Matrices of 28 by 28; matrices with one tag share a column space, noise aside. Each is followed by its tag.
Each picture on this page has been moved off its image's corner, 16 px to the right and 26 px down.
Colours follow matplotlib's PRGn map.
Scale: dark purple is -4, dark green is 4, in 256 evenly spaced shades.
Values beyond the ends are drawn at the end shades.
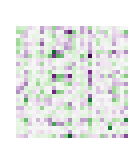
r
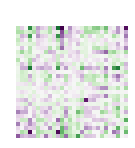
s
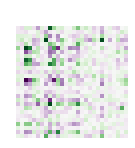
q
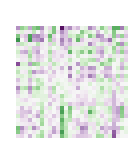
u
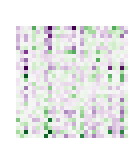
s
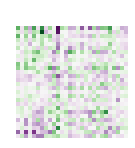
s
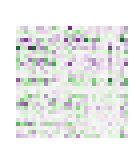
q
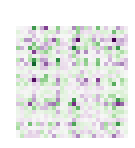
q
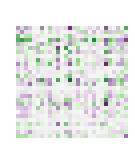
q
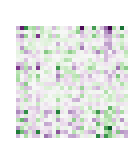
s
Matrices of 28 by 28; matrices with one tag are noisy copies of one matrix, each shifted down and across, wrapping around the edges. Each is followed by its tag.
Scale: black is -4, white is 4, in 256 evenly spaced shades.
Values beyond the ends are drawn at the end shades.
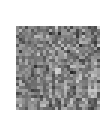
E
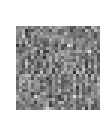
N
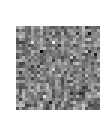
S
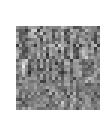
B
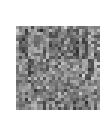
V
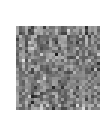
B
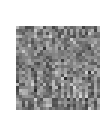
B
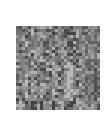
E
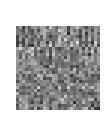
N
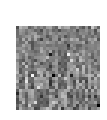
B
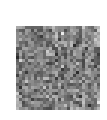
E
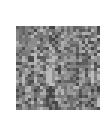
E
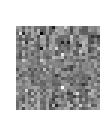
B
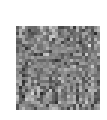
B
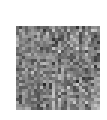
E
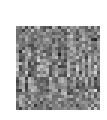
B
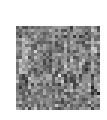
E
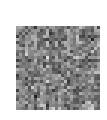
S
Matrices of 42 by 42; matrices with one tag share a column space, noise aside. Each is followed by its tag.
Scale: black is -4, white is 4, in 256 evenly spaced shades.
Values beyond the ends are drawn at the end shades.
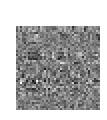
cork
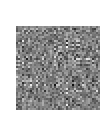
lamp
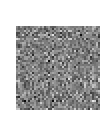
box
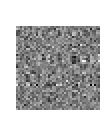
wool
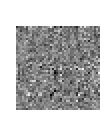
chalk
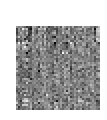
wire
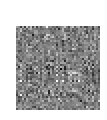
chalk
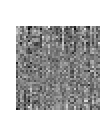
wire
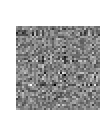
wool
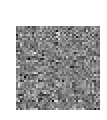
box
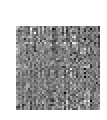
wire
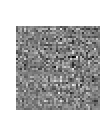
lamp
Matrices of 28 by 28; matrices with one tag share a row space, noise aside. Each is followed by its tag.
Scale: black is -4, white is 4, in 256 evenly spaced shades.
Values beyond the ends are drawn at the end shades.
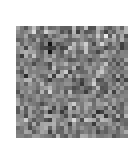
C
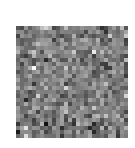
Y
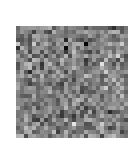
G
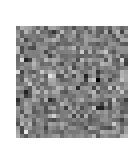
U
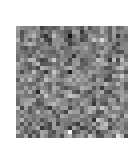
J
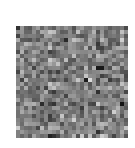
U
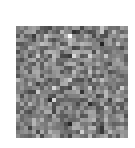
J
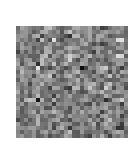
J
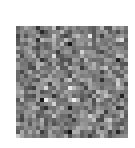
J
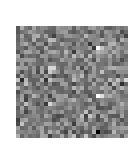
U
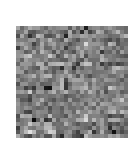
G
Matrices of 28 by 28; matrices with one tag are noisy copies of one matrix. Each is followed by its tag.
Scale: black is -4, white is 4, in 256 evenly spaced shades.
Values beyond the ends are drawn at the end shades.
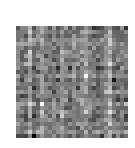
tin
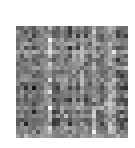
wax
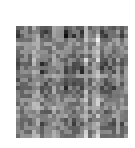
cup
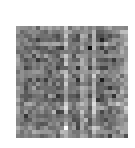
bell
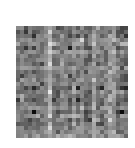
wax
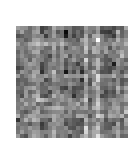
cup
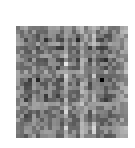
bell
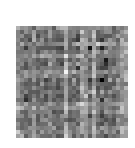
bell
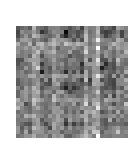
cup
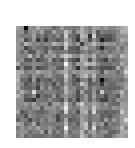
bell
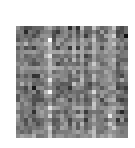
wax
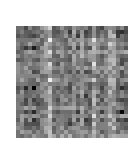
wax
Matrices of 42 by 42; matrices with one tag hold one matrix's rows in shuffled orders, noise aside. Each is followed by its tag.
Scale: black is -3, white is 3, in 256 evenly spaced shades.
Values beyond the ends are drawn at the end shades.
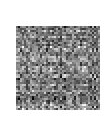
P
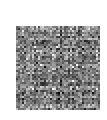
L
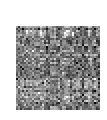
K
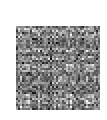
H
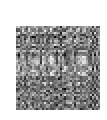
P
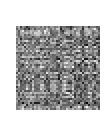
K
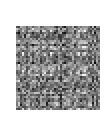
P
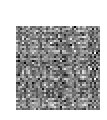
P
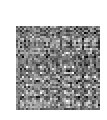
K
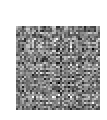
L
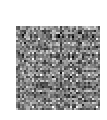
L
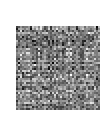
H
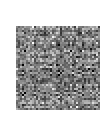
L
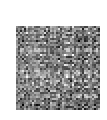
K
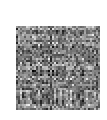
H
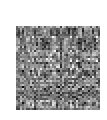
L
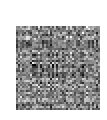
H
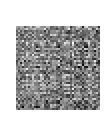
K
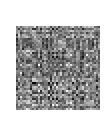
H
